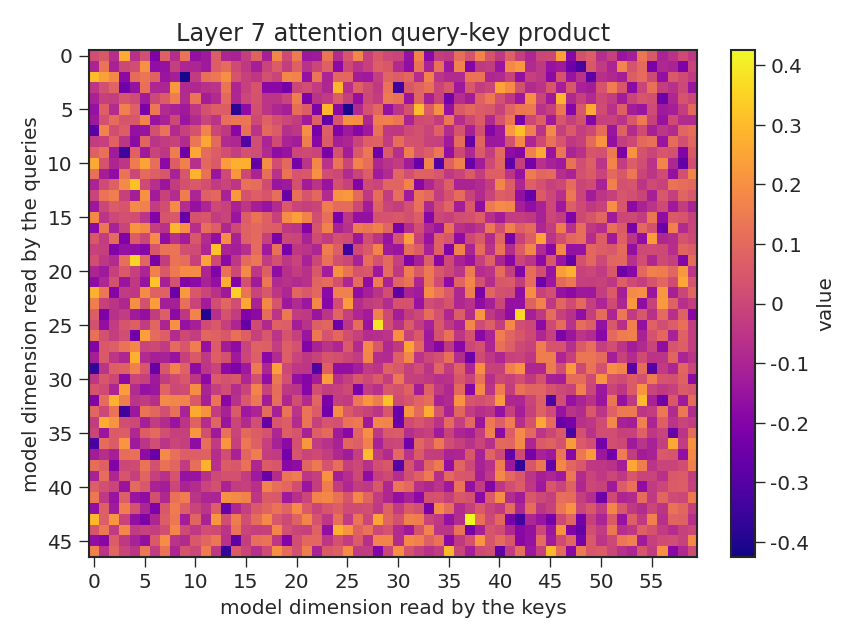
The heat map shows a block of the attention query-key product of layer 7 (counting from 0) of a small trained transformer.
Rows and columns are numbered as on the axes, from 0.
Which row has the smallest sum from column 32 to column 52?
2
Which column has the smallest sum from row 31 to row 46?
50
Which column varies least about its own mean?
39
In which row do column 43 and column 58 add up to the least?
10
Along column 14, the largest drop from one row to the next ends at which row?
45
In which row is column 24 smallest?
25
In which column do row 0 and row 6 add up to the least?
6
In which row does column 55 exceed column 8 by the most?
17
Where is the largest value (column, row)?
37, 43
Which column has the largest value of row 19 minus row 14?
11
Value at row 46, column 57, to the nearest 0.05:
-0.2
